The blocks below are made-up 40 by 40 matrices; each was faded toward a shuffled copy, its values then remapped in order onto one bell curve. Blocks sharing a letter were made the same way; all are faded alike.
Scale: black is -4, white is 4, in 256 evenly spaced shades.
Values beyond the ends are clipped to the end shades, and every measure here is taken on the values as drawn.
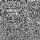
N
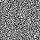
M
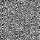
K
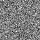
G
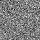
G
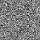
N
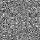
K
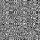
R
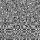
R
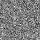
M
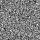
G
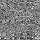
N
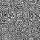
N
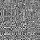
R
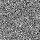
G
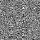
K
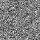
K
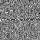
N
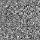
N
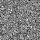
M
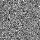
M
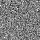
G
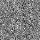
M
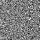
M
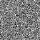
M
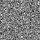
M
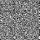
K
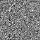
K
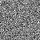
G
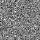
K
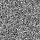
G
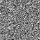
M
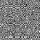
R
